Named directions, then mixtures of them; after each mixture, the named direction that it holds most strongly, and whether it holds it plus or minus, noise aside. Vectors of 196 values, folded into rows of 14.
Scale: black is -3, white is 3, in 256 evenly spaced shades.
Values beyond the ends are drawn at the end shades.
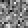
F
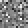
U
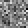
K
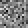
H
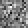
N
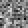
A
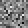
H, plus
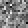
N, minus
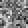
A, plus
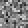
U, minus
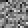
U, minus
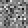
H, plus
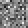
H, minus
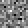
F, minus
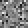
U, minus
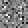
U, plus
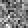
F, plus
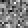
F, plus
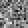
A, plus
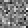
K, minus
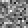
F, minus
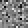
U, minus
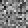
U, minus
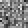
A, minus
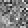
K, minus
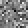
U, plus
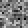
A, plus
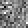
N, plus
